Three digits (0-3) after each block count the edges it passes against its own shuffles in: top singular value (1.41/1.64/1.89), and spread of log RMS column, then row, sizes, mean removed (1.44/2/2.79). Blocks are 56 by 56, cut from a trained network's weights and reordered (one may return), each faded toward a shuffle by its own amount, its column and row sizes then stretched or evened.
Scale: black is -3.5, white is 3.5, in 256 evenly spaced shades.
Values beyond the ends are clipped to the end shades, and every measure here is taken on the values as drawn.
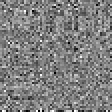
3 1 1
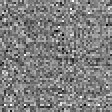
2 1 0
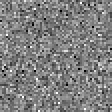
1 0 0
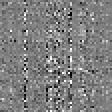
1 3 2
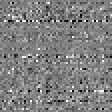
1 1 3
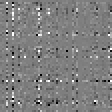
2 3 2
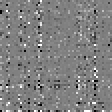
2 3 2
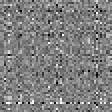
3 2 1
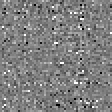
0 1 2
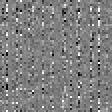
2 3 0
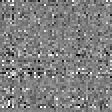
1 2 3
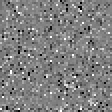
0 1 0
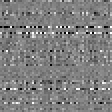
2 0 3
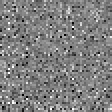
1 1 1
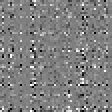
3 3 2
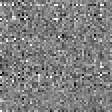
0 2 2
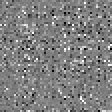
1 2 1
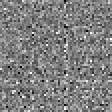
0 1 1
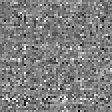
1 1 2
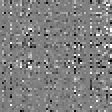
2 3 2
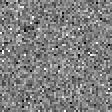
1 0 0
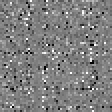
1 2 1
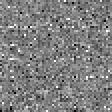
0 0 1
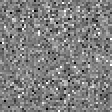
1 1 0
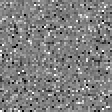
0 0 0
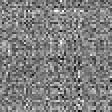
3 2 0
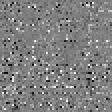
0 1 2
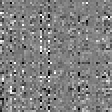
2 3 2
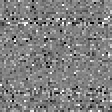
2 0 2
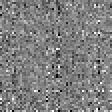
0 2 2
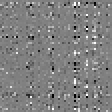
3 3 2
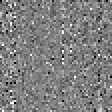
0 2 0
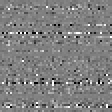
1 0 3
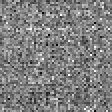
1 1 0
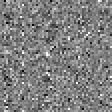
0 2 0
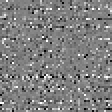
2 2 2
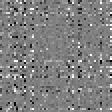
2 3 2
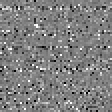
1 0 2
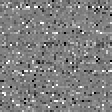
0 0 2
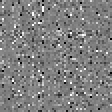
0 2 0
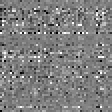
0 2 3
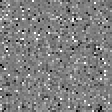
0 1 0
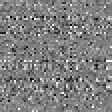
2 0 2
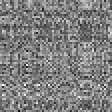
3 1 0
